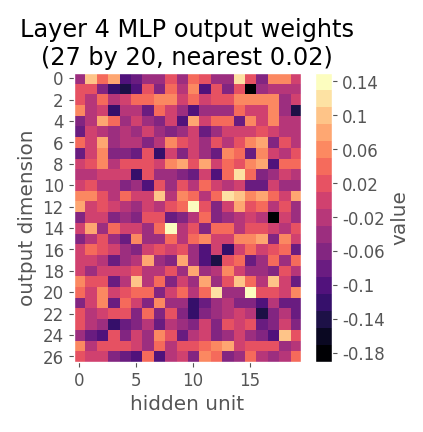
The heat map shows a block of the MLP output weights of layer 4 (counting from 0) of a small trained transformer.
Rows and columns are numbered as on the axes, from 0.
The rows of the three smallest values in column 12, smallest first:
17, 9, 7
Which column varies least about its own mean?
1
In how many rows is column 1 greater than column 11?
12
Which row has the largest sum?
11
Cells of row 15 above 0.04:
6
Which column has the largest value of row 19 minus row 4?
14
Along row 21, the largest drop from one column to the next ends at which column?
3
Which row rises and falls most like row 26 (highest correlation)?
20
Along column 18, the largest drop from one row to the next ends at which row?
25
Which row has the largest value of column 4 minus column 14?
21
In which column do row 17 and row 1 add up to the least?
15
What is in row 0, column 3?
0.08
